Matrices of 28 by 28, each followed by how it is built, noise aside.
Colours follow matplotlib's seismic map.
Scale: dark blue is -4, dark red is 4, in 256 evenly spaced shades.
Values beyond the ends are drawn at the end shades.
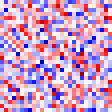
Toeplitz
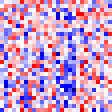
blocks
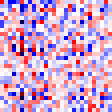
low rank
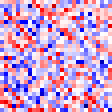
Toeplitz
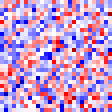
Hankel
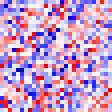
Hankel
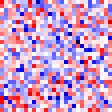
Toeplitz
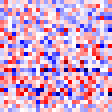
uneven rows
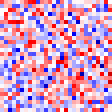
Toeplitz
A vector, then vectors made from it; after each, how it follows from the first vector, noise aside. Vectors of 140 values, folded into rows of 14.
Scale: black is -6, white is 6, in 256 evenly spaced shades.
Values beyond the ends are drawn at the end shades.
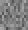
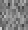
sign-scrambled.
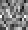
negated, scaled up.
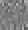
wrapped around, negated, partly zeroed.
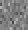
wrapped around, negated, partly zeroed.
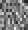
reversed, negated, scaled up.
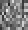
negated, scaled up.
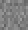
reversed, negated, shrunk.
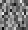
reversed, negated, scaled up.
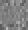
negated, partly zeroed.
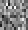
wrapped around, negated, scaled up.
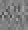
partly zeroed.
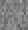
reversed, negated, shrunk.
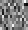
scaled up.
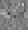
wrapped around, partly zeroed.
